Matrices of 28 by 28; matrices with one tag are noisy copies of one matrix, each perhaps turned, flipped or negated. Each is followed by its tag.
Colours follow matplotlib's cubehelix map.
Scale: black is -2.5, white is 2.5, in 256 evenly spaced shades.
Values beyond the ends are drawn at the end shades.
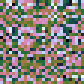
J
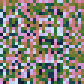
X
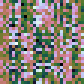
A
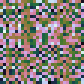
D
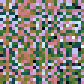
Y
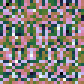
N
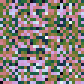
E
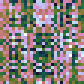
A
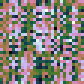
A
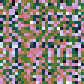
Y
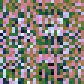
X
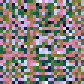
E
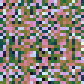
D
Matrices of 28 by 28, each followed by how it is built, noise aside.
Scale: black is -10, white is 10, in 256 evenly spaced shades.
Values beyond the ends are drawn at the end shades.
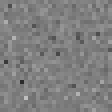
sparse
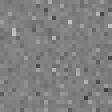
sparse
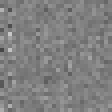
uneven columns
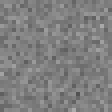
noise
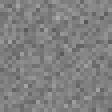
noise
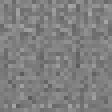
repeating columns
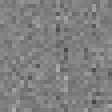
uneven columns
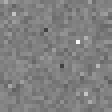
sparse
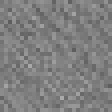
Toeplitz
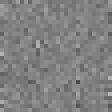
uneven columns
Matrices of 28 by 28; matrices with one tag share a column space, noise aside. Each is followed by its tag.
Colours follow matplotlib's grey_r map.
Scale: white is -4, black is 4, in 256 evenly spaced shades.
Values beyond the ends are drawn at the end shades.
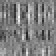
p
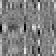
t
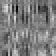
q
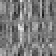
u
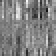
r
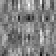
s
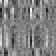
r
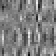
s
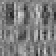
p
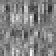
q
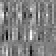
p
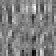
q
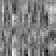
q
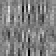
q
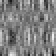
s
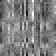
u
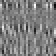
t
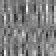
q
